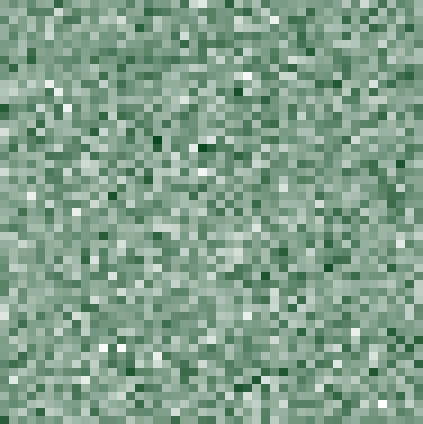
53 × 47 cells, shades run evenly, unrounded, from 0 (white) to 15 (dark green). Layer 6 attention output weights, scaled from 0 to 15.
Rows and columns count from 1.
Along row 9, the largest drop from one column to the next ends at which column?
3
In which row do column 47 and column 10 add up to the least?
21
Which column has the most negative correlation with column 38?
34
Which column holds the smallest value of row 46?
38
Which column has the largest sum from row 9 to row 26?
30
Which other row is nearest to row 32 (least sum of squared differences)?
33
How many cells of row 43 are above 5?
41
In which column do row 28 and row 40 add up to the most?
39
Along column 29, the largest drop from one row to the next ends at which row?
49
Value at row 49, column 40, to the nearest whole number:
7
